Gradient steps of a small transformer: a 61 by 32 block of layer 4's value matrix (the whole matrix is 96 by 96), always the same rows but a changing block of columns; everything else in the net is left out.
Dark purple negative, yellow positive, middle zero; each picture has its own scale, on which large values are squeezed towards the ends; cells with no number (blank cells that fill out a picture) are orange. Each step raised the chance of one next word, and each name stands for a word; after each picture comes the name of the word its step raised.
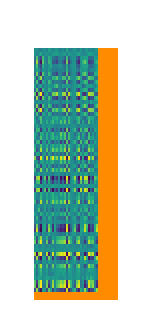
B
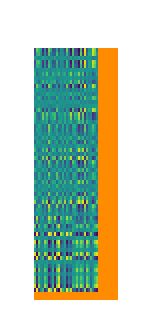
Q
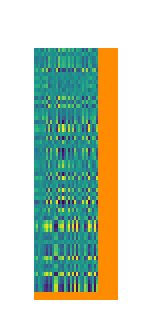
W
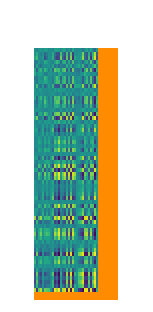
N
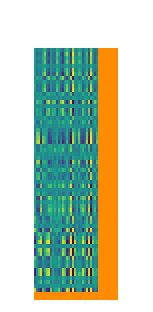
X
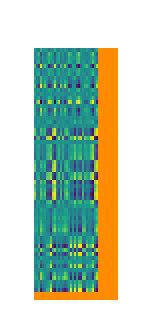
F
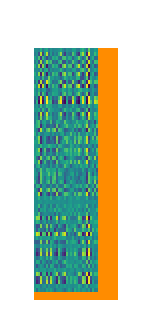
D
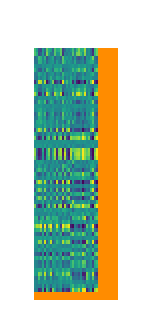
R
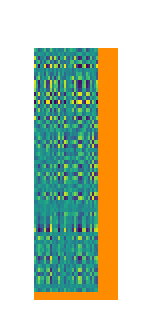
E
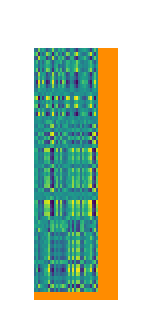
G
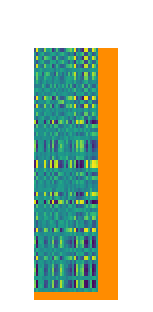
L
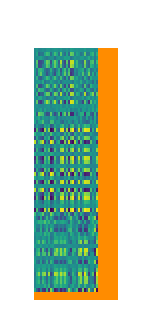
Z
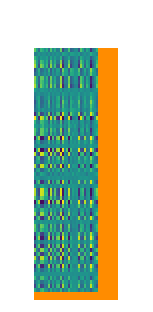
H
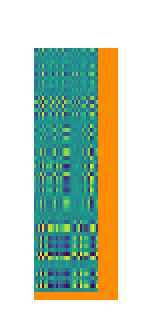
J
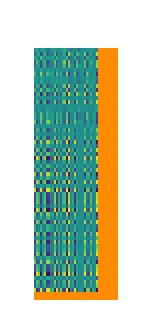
Z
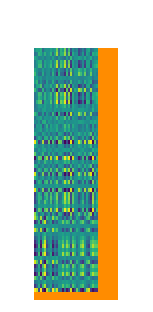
Z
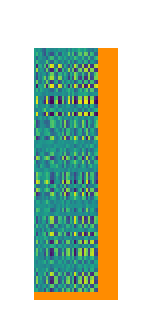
D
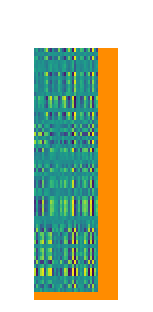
G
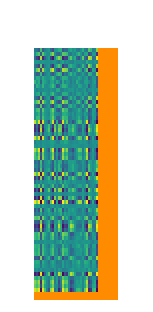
W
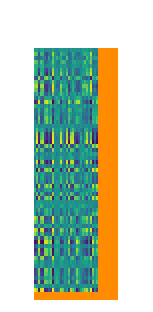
X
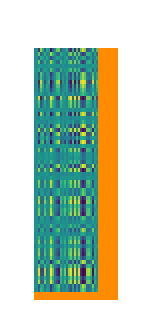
G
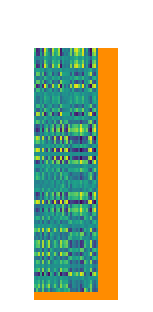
Q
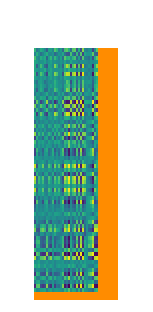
J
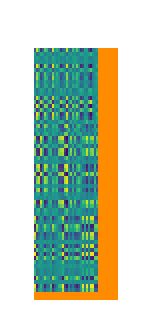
J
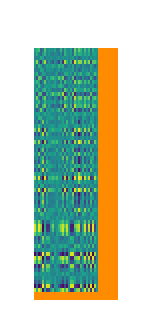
B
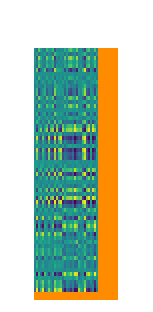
W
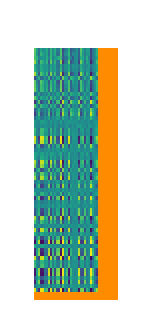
X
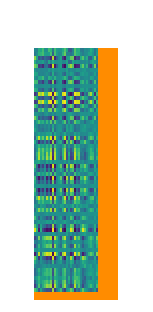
E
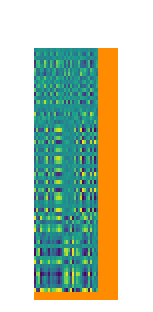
Z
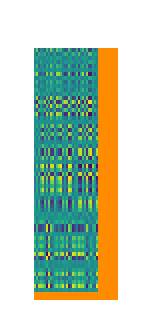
J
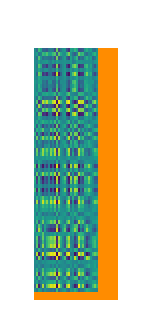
J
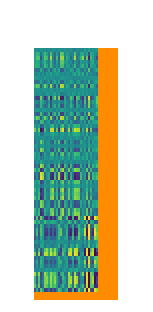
N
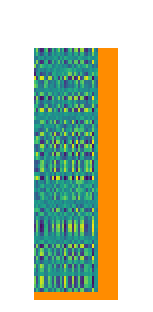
B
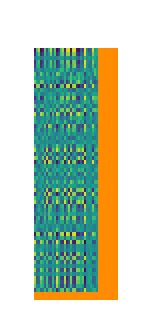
Q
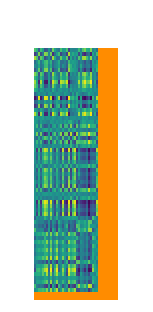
G
